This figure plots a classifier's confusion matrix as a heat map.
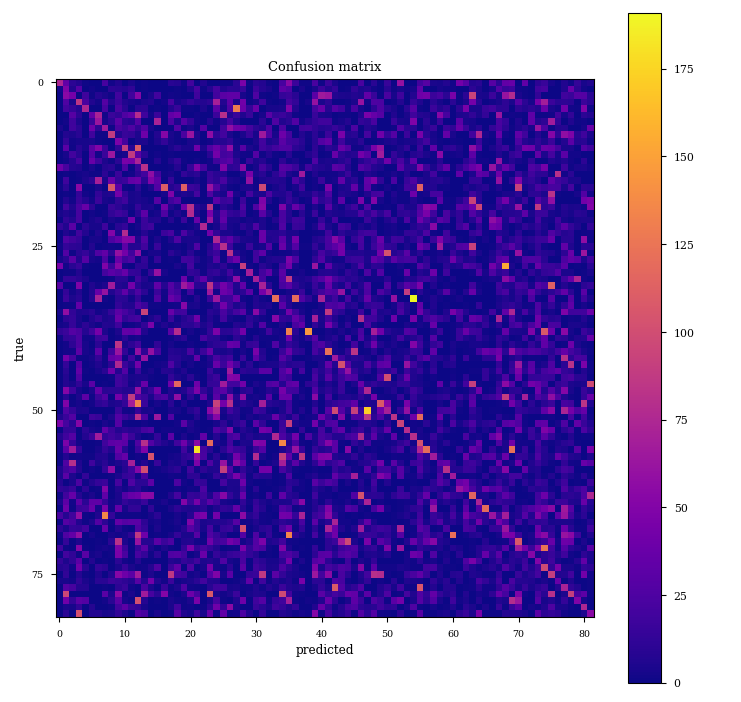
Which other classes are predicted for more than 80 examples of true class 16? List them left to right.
8, 19, 31, 55, 70
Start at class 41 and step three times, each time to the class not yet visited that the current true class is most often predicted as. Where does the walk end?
47
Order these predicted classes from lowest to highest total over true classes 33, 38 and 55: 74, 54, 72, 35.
72, 74, 35, 54
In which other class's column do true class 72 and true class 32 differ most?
53
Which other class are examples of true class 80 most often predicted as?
26
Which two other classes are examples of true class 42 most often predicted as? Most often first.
77, 13
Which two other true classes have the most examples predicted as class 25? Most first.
59, 5
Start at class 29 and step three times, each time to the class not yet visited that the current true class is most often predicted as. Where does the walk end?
75
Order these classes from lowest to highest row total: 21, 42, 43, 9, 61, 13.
9, 61, 21, 42, 43, 13
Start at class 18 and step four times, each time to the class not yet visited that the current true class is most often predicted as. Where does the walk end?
3
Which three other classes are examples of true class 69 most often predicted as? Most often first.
35, 60, 12
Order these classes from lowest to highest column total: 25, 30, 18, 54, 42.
18, 30, 54, 42, 25
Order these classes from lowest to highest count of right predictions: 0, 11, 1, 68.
1, 68, 0, 11
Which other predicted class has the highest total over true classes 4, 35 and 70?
27
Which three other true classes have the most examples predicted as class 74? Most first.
71, 38, 3
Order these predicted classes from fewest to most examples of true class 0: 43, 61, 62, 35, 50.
43, 50, 62, 61, 35
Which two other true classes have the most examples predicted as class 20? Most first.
19, 8
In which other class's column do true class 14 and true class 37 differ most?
76
